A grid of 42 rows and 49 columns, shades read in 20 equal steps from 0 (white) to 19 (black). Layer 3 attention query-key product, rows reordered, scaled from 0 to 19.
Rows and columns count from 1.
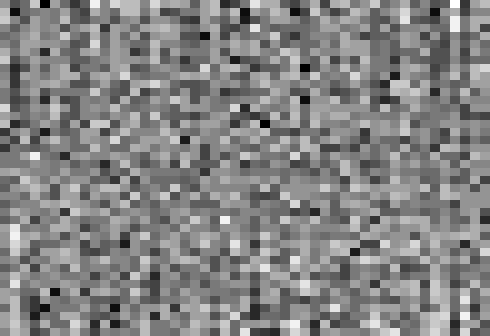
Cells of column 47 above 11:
15
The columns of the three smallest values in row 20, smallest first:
4, 30, 25
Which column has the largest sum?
9
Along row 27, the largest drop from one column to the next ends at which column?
8
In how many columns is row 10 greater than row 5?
19
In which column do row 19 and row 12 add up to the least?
10
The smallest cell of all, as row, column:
1, 46
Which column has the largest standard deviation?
2
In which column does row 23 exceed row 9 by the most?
49
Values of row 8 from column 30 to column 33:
4 10 12 6
